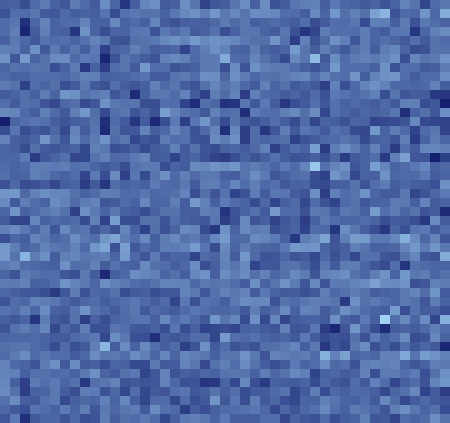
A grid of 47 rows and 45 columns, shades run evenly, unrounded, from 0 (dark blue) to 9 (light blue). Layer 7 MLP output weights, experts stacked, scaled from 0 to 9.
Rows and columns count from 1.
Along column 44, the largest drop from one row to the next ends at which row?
18
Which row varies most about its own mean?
36
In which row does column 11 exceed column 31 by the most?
39
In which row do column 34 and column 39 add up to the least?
37
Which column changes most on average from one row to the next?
45
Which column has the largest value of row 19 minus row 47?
32
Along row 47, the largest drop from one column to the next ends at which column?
3
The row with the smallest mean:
14
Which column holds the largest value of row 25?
12
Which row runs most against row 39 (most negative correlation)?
41
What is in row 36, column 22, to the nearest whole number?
6
